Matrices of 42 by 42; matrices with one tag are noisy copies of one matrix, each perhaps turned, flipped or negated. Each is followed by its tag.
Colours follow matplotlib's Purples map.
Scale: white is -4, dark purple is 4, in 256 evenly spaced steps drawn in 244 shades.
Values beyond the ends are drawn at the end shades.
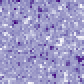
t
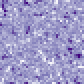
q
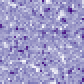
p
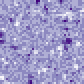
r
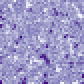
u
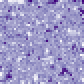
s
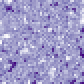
s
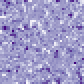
q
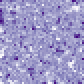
s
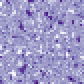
p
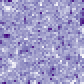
s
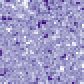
t
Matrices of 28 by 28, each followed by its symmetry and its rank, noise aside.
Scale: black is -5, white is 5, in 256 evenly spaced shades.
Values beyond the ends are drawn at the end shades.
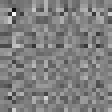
no symmetry, rank three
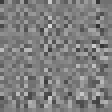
no symmetry, rank three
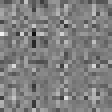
no symmetry, rank four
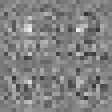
no symmetry, rank four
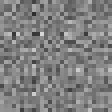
no symmetry, rank three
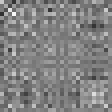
symmetric, rank three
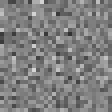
antisymmetric, rank six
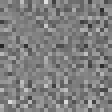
antisymmetric, rank six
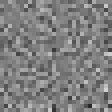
antisymmetric, rank six
